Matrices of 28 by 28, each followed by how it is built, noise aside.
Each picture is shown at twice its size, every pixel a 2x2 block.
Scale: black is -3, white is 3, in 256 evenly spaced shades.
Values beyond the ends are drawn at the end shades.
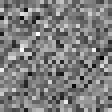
Hankel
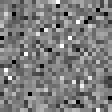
sparse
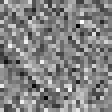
Toeplitz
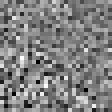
lower triangular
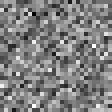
Hankel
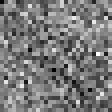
Toeplitz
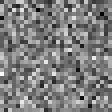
repeating columns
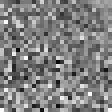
lower triangular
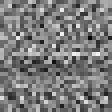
repeating columns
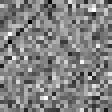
Hankel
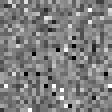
sparse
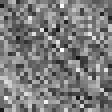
Toeplitz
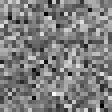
noise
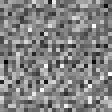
repeating columns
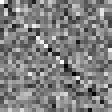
diagonal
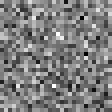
repeating columns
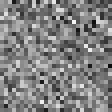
Toeplitz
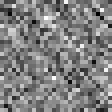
Toeplitz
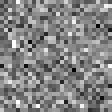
Toeplitz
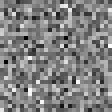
repeating columns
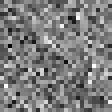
Toeplitz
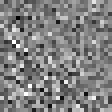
lower triangular
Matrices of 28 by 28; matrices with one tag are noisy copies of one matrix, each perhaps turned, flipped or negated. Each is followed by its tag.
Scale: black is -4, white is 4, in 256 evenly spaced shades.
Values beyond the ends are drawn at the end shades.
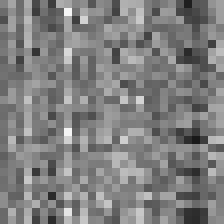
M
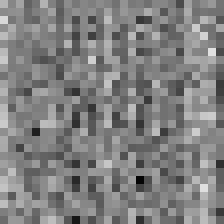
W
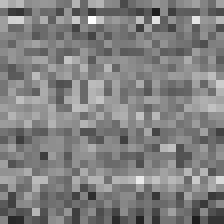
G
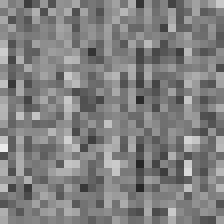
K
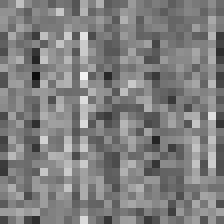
K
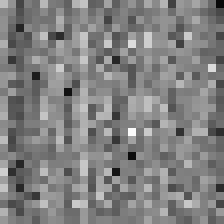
W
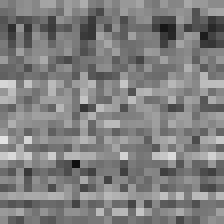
M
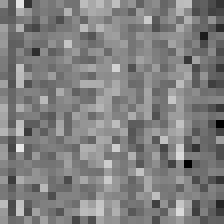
G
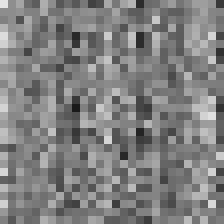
W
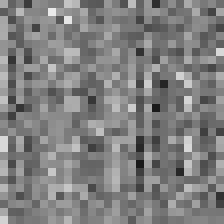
K
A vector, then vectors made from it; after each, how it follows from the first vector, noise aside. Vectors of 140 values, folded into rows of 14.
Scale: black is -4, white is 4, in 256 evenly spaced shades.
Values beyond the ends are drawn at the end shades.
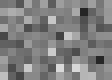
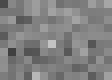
wrapped around, negated, shrunk.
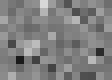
wrapped around, negated, partly zeroed.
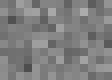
reversed, shrunk.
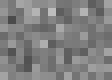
reversed, shrunk.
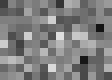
wrapped around.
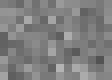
shrunk.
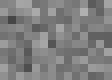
reversed, shrunk.
